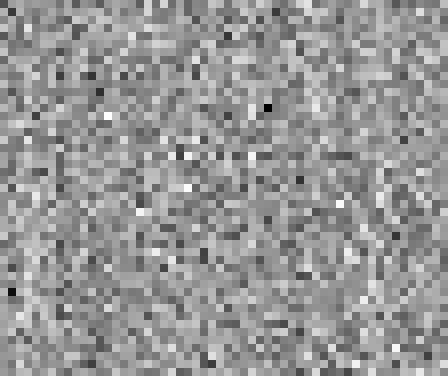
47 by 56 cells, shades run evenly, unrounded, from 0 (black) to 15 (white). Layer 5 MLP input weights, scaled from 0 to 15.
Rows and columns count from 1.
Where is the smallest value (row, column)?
14, 34
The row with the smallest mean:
12
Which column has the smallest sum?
8
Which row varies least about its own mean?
19
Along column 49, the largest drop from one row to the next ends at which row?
22
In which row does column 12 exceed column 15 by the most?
37
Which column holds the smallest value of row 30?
50
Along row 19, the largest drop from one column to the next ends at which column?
9
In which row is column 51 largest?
38
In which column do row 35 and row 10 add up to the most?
4
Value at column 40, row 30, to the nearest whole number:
7
